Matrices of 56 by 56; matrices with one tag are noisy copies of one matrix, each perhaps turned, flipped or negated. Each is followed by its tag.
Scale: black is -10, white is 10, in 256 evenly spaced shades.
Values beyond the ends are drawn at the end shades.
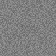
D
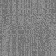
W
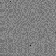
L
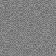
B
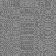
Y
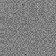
L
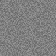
D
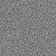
D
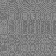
Y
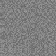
L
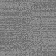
W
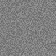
D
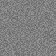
D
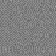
B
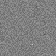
D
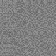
L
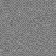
B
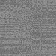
W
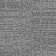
W
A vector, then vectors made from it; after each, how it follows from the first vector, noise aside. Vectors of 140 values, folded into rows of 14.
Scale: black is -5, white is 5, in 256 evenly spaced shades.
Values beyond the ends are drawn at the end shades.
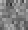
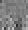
reversed, partly zeroed.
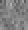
negated, shrunk.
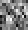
wrapped around, negated, scaled up.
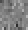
reversed, partly zeroed.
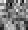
scaled up.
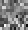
wrapped around, scaled up.
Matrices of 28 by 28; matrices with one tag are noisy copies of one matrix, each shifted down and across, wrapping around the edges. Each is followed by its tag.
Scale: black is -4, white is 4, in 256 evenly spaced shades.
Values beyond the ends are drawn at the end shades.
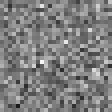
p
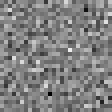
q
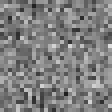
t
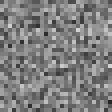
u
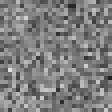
p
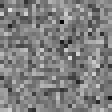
u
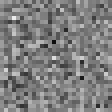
p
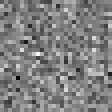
p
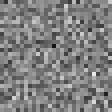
q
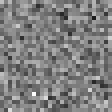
p
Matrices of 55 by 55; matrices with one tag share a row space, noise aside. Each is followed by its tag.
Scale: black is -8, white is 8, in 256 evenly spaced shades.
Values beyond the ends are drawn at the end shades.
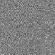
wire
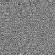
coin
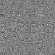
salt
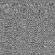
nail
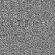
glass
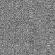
wire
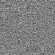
coin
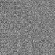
glass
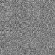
coin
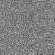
wire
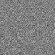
salt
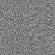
wire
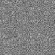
nail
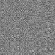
wire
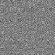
salt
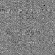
coin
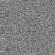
coin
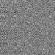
glass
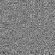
nail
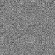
salt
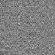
coin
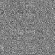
salt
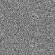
wire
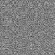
nail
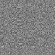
salt
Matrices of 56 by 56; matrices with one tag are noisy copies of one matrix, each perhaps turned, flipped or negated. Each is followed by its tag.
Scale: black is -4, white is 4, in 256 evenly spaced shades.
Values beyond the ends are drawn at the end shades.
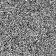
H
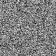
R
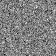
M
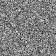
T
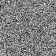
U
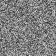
M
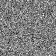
U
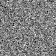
U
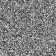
U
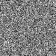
U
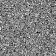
U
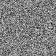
T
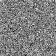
T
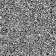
U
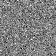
T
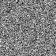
R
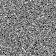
M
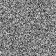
M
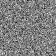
U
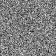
M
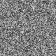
M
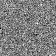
U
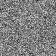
H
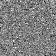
U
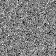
M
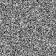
R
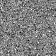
R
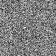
H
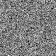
H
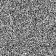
H
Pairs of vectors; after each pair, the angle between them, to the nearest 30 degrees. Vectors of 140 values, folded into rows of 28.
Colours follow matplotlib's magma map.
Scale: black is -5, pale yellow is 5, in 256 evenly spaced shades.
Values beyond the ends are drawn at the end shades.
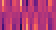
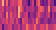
60 degrees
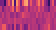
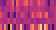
60 degrees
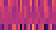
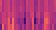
90 degrees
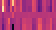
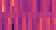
30 degrees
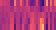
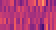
150 degrees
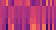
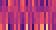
120 degrees
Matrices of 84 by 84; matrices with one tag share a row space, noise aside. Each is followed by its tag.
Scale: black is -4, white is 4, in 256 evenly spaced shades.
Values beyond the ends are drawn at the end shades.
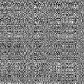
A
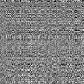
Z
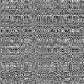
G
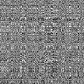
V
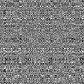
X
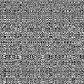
X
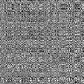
Z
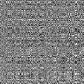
Z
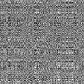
A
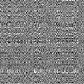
A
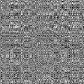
G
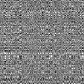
X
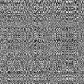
A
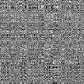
V
